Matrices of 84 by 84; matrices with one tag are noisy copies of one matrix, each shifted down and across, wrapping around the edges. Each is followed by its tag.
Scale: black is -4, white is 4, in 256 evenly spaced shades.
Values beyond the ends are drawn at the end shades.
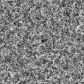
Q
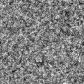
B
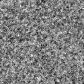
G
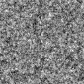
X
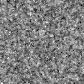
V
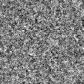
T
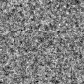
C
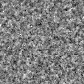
Q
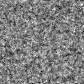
C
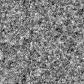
X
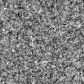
V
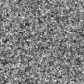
G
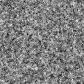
V
